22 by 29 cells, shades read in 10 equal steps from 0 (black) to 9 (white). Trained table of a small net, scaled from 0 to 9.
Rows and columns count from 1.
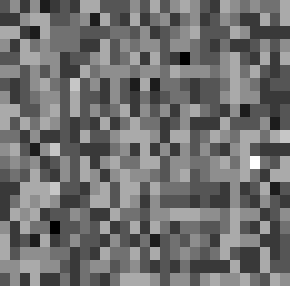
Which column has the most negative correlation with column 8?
14
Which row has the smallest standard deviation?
6
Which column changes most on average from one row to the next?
11
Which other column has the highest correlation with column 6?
5
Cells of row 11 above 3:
20
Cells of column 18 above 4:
8
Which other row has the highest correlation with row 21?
16
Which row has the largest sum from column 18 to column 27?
13
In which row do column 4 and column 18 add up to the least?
12
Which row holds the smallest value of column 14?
7
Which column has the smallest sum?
28
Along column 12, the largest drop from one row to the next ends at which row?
18
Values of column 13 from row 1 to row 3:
3 2 4
